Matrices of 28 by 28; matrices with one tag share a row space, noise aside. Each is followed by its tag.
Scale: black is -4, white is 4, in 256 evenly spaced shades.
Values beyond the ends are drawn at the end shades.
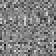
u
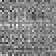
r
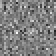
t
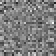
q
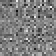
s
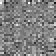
q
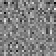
t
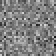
u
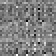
s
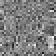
q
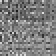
r
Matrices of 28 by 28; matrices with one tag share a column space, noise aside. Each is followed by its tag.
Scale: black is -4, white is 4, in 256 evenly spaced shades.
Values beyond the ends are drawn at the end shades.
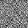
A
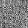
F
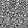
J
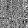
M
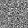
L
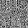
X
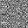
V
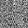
J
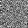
V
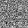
V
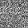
L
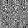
X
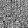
M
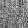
M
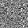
L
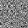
V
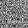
J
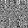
X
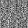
F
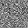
L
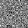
A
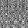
M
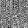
M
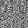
F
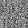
F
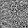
V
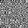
A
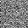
V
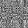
F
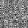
F
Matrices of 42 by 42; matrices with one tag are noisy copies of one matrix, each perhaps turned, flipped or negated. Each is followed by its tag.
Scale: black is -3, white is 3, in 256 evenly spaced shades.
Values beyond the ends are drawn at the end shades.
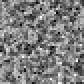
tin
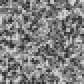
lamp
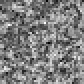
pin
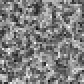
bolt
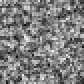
lamp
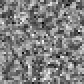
bolt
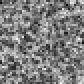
lamp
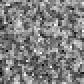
pin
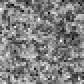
pin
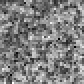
pin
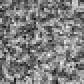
pin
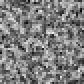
tin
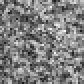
pin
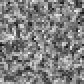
bolt
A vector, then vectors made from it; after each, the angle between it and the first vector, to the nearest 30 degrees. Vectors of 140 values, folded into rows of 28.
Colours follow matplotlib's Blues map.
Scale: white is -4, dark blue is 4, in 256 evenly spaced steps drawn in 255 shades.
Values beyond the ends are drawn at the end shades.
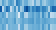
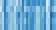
120 degrees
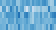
150 degrees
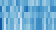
60 degrees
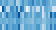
150 degrees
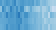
120 degrees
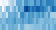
60 degrees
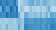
120 degrees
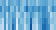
60 degrees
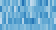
90 degrees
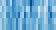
120 degrees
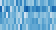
30 degrees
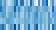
90 degrees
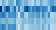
30 degrees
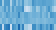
120 degrees
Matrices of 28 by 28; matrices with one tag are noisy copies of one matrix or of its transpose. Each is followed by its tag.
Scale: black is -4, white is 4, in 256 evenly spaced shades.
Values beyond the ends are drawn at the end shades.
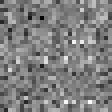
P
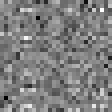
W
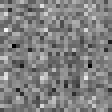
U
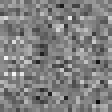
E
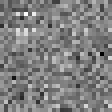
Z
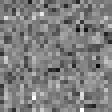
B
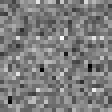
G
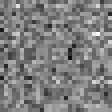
B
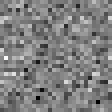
E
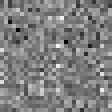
P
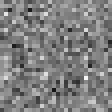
U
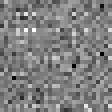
Z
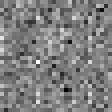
G
